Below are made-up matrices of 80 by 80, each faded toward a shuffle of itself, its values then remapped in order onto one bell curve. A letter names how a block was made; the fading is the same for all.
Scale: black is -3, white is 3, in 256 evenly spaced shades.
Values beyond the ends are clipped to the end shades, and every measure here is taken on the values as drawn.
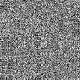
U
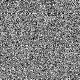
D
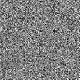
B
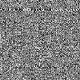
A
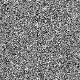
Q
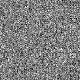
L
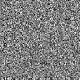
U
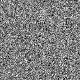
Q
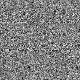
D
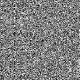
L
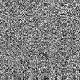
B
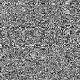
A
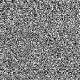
A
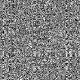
L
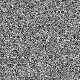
D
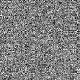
B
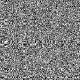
A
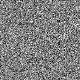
Q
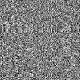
B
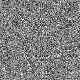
U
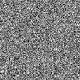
U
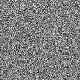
U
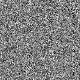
Q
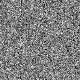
Q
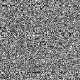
A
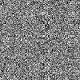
U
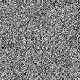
U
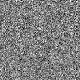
U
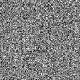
A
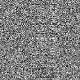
B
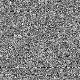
D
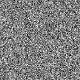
A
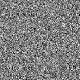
U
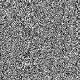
L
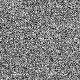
D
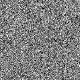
Q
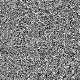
Q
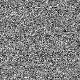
D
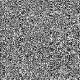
L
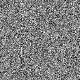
Q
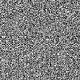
U
